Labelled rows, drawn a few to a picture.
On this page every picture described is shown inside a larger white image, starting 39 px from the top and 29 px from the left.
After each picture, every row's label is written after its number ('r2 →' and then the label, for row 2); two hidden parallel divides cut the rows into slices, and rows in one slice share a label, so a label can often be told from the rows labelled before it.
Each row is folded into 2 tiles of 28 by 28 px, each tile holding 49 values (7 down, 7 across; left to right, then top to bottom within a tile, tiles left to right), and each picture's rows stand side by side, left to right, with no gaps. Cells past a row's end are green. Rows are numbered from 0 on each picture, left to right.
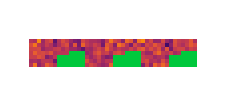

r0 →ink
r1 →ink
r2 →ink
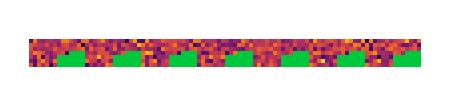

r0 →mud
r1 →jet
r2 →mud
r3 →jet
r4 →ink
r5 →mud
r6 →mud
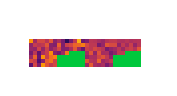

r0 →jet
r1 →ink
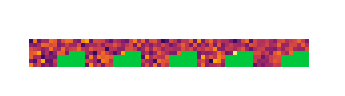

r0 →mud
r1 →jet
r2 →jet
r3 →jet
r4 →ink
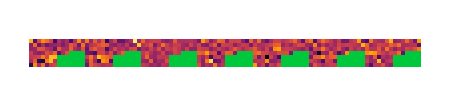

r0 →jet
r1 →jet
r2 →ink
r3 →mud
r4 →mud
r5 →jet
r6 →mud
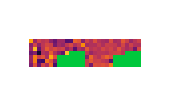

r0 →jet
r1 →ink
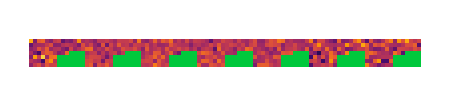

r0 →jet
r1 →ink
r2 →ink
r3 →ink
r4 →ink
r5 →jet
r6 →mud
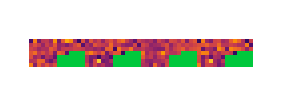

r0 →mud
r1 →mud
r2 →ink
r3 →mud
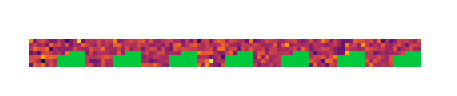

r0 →jet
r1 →ink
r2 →ink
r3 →mud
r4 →ink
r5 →jet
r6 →ink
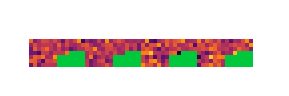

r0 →jet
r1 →ink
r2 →mud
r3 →jet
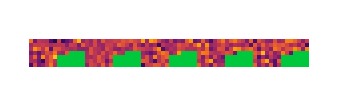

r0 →jet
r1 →ink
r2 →jet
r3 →mud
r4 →mud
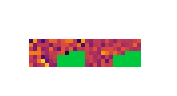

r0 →mud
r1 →ink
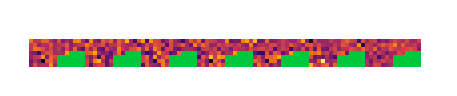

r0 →jet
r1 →mud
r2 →jet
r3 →jet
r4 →jet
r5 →mud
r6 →ink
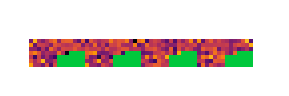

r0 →mud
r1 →mud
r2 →jet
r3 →jet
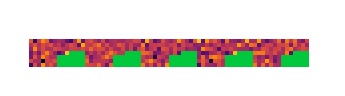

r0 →jet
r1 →ink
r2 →mud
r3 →jet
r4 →mud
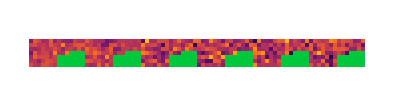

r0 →ink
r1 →ink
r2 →mud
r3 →jet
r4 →mud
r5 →mud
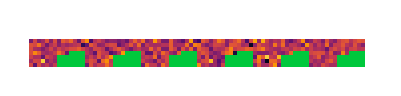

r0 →mud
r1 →jet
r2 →jet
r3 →mud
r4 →jet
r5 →ink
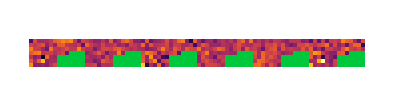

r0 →mud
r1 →ink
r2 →mud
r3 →ink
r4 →ink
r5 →mud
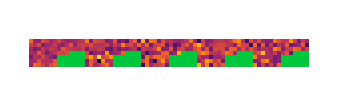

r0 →ink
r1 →jet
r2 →jet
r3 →mud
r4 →mud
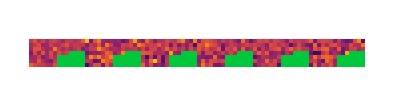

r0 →ink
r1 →jet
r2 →mud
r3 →ink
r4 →ink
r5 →jet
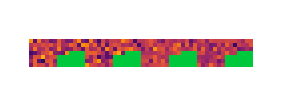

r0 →jet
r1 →mud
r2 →ink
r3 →ink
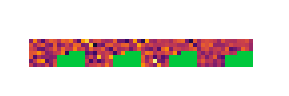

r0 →mud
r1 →jet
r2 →mud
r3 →ink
